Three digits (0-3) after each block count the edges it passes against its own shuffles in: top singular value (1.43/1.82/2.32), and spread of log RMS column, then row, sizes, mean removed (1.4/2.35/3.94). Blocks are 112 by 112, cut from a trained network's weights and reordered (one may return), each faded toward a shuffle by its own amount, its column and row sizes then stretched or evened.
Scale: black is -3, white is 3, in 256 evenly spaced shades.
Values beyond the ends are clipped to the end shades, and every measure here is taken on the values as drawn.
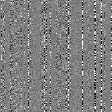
3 3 0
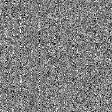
0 2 0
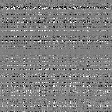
2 2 3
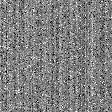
2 1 0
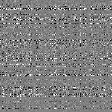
0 2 3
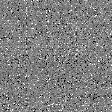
0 1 1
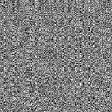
3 2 0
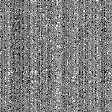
3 2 1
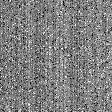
2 0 0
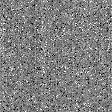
0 0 1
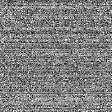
2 1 1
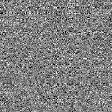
2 1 2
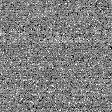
1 0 0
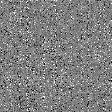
0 2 0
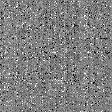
1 1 2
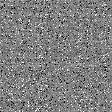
0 1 0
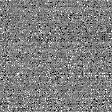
1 1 1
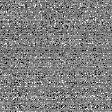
1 1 2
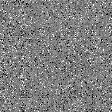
0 1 0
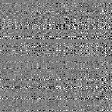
3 2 3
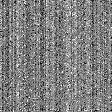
3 1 1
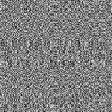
3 1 1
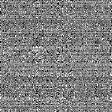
2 2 1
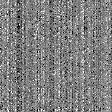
3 2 1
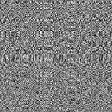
3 1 2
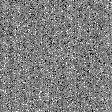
0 0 0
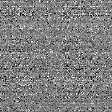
1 1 2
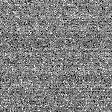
1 0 0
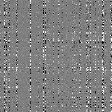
2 3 2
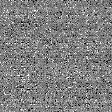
1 1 1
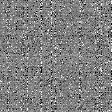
1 2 0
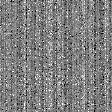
3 2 1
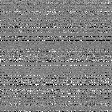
2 1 3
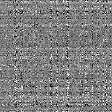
2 2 2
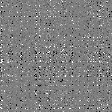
0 2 2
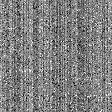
3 0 1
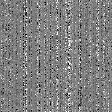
2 3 0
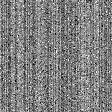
3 0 0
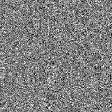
1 1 1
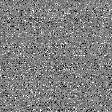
0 0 2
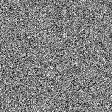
1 0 0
